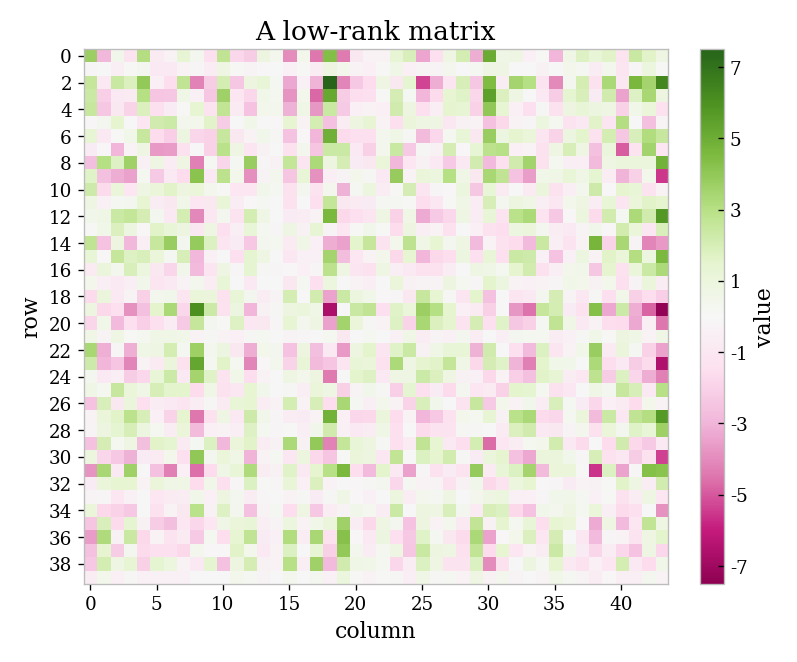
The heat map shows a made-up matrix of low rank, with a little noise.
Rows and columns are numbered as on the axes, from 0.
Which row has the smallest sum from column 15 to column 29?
2
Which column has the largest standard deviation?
43
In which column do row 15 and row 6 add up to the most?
18
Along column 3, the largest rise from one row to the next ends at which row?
31
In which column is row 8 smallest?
8
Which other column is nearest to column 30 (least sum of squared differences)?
10
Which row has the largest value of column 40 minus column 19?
14
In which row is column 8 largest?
19
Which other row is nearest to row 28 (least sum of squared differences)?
16
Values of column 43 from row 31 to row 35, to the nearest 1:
4 2 -1 -4 1
